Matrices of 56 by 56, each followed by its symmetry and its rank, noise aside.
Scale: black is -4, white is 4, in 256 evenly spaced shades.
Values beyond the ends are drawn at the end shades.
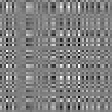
no symmetry, rank one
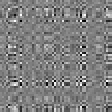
symmetric, rank two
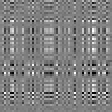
no symmetry, rank one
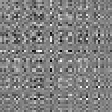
symmetric, rank three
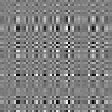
no symmetry, rank one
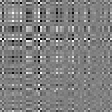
symmetric, rank one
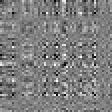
symmetric, rank three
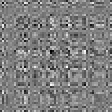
symmetric, rank three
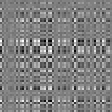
no symmetry, rank one
